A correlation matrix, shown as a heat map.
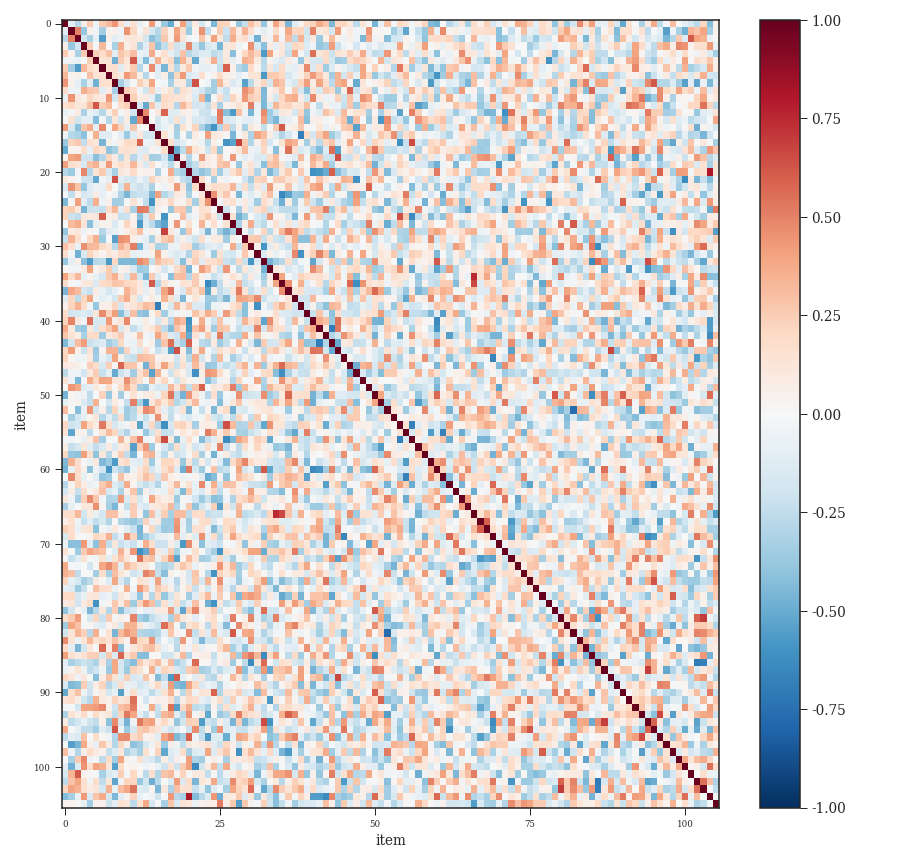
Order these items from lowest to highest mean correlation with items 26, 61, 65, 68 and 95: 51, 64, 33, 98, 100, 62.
62, 100, 33, 51, 98, 64
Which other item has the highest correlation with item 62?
69
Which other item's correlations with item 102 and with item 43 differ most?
72
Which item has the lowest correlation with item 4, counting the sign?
32
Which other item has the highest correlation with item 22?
49
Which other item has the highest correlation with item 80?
103
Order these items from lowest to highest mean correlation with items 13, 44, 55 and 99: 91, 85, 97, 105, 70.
91, 85, 105, 97, 70
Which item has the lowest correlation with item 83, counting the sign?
97
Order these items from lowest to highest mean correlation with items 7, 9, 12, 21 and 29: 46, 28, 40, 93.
28, 93, 40, 46
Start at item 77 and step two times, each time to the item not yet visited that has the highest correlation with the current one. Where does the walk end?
52
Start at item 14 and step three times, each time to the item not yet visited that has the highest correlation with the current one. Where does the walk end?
34
